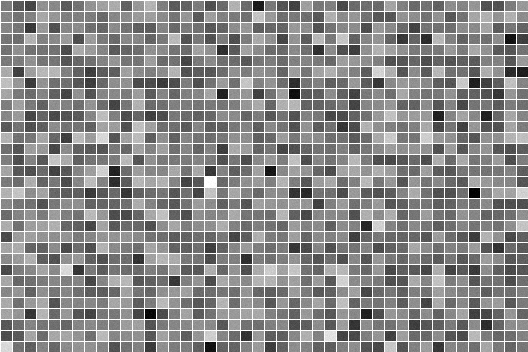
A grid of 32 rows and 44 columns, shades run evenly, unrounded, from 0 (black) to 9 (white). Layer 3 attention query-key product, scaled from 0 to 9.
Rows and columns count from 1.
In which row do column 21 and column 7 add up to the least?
25
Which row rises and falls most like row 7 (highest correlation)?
4
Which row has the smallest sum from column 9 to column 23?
32
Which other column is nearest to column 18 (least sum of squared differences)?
28
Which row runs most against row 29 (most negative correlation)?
17
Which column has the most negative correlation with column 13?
16
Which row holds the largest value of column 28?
31
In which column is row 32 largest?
1
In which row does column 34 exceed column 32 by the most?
8
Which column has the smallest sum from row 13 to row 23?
10
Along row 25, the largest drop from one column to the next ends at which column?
7
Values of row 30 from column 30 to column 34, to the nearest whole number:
2 5 4 4 5
